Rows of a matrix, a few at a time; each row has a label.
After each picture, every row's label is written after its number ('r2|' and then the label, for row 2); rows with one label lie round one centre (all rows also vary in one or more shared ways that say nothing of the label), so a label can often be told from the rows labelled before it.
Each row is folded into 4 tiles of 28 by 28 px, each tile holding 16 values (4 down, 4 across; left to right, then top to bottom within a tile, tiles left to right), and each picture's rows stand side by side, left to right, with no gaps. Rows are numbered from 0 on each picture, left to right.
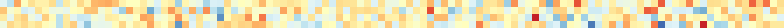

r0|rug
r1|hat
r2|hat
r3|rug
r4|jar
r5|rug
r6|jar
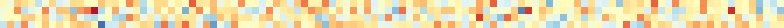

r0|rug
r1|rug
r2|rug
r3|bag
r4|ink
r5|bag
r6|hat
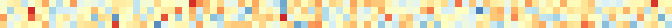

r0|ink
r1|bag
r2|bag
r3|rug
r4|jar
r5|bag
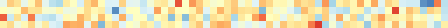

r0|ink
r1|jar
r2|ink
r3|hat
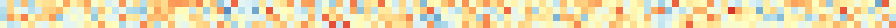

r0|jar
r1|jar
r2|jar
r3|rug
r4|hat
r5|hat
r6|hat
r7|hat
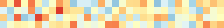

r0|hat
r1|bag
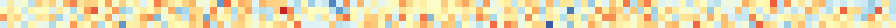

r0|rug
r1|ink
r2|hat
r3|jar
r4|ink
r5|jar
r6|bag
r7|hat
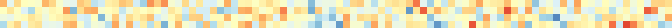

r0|rug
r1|ink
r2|hat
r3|rug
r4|hat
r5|rug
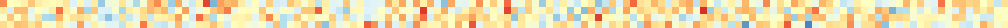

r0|hat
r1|jar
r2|rug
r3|jar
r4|hat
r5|bag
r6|bag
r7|ink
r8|jar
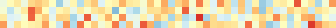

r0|ink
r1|jar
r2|bag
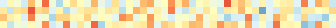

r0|ink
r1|hat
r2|bag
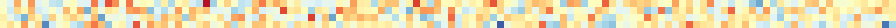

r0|bag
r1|bag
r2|hat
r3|rug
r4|ink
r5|ink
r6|hat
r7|rug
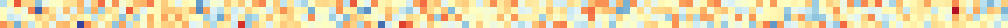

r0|bag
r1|hat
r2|hat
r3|rug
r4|jar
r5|ink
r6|ink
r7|jar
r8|hat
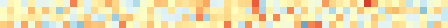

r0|bag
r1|rug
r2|bag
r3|hat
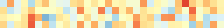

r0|ink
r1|bag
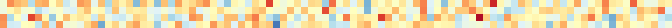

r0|ink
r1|bag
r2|ink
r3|jar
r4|ink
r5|ink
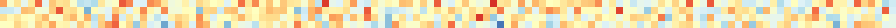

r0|hat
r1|ink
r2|rug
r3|ink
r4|ink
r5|hat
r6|hat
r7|ink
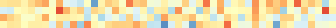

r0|hat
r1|bag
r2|ink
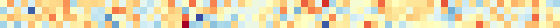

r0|jar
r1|rug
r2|rug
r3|jar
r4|jar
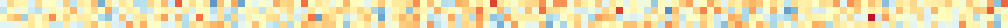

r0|jar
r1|jar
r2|jar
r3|ink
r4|ink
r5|hat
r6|ink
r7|jar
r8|rug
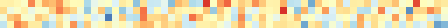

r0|hat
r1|bag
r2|hat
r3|rug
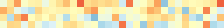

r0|rug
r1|rug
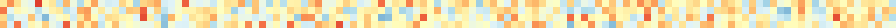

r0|ink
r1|ink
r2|bag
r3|ink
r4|jar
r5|jar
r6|hat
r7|jar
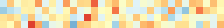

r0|jar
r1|rug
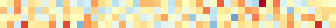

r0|bag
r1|rug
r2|ink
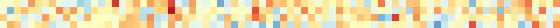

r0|hat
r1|hat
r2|ink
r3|ink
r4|bag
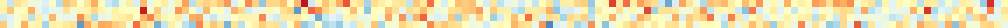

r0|bag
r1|bag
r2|rug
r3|jar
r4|ink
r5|jar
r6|ink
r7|hat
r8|bag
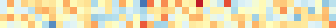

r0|jar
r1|jar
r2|hat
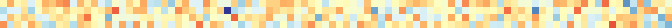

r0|jar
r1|bag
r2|jar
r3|bag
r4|hat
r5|rug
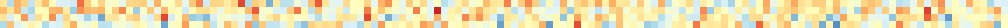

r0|rug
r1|rug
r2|bag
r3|ink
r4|ink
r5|hat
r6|bag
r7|ink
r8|ink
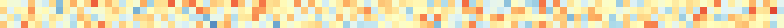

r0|bag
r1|rug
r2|ink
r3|ink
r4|bag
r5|ink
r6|ink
